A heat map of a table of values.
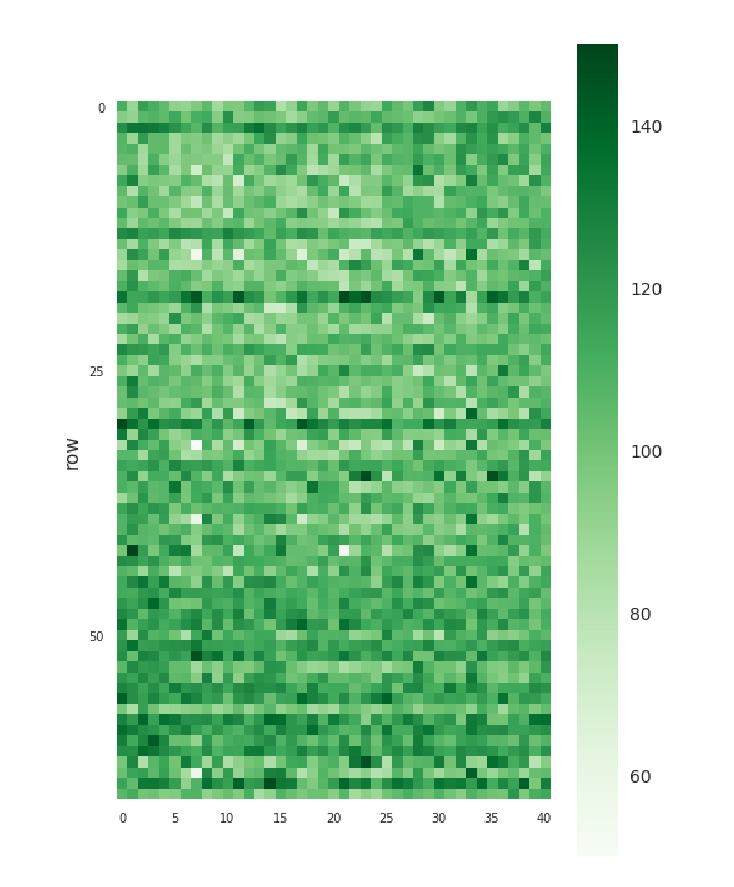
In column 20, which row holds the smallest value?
10
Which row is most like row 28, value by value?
19
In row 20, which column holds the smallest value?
29
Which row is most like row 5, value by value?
44
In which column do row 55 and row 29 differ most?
11
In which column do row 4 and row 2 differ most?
2
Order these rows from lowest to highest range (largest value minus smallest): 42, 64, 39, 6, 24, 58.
24, 58, 64, 6, 39, 42
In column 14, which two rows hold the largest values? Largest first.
64, 58
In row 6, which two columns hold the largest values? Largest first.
28, 15
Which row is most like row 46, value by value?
34
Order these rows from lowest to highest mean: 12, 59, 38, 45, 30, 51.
38, 45, 12, 51, 59, 30
